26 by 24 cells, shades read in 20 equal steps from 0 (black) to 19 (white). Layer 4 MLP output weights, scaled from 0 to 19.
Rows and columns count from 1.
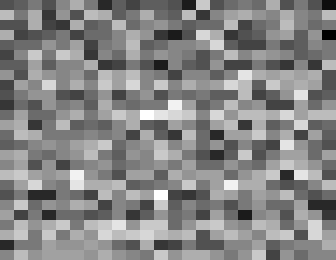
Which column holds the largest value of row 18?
6
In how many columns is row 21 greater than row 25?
12
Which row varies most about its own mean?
20
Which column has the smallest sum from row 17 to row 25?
15
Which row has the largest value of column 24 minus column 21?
7
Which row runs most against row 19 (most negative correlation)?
4
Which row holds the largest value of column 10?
9
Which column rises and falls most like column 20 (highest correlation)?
23
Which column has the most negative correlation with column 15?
24
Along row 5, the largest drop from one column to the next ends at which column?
17
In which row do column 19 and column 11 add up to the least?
5
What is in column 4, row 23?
13
